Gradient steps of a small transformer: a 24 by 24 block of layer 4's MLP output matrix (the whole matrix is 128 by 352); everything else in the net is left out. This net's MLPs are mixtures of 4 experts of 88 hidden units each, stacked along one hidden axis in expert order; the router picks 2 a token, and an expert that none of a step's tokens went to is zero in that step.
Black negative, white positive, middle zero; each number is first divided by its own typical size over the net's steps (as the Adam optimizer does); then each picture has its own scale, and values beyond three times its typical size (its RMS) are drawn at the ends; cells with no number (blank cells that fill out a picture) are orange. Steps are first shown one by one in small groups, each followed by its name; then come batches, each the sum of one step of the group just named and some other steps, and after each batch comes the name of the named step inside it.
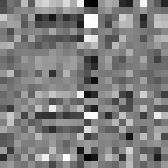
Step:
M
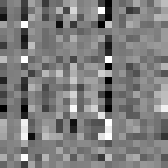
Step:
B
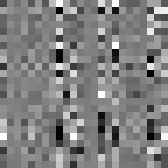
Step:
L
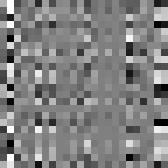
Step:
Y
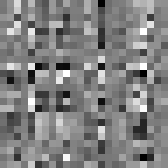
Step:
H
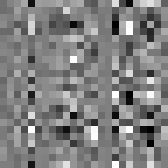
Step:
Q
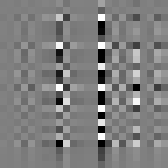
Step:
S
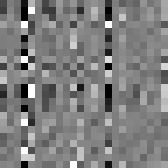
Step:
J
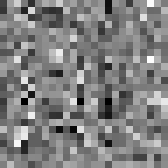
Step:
Q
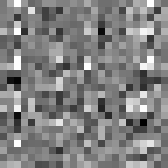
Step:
H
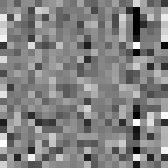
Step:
Y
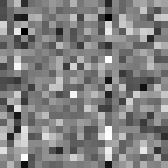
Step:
B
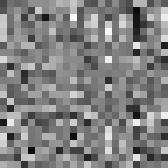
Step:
M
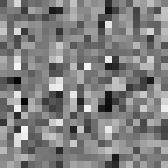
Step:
B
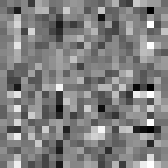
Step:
Q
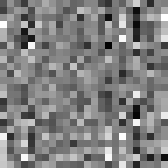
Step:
B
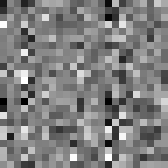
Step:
Q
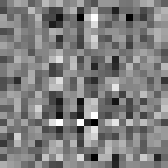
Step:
M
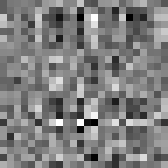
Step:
M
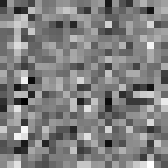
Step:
Q
